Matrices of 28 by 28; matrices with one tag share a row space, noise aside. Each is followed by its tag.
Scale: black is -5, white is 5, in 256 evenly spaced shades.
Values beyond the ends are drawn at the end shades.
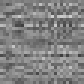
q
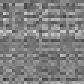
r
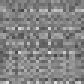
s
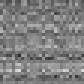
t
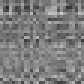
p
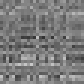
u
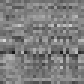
q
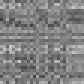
u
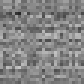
t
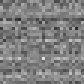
t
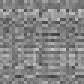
r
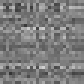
u
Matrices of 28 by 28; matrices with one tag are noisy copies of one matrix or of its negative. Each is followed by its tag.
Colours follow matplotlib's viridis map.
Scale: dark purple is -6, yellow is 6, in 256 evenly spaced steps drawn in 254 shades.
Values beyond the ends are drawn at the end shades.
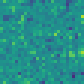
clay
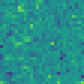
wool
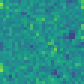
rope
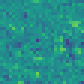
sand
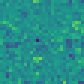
sand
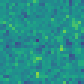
sand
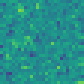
wool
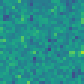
clay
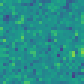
clay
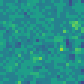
sand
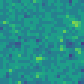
sand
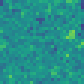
rope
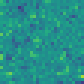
wool
